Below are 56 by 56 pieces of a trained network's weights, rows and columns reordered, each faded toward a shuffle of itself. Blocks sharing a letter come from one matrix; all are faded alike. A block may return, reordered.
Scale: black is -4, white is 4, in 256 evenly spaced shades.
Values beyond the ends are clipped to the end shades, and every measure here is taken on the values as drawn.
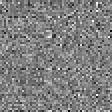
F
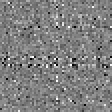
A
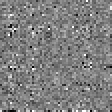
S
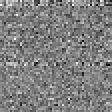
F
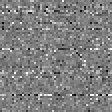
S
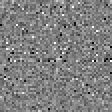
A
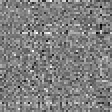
F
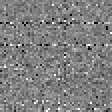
A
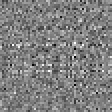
F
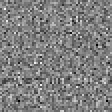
F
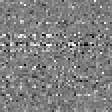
S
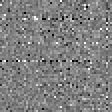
A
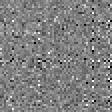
S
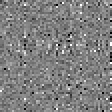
S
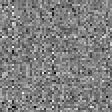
F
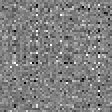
S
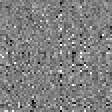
S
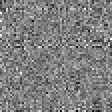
F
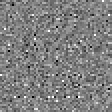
A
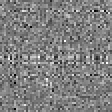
F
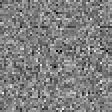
F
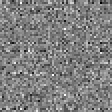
F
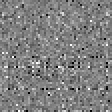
A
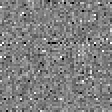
A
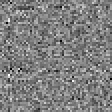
F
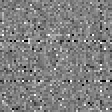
A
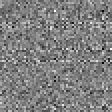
F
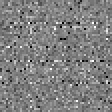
A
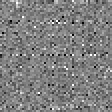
S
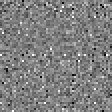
A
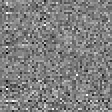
F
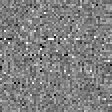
A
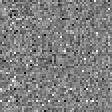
A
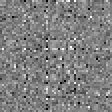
S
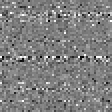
S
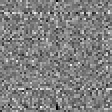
F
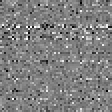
S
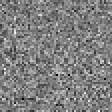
F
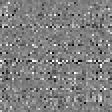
S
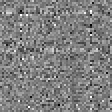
F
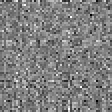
F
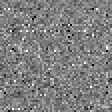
A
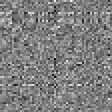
F
